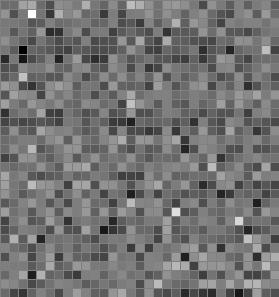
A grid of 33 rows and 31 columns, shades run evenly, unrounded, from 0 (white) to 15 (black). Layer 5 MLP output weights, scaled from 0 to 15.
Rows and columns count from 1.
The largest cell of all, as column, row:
3, 6
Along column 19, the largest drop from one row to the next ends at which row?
5
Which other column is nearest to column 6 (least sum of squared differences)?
2
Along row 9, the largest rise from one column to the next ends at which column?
4
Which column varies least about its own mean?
11
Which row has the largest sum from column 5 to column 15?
14
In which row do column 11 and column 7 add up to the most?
7
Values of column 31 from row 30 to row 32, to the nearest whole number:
7 6 7
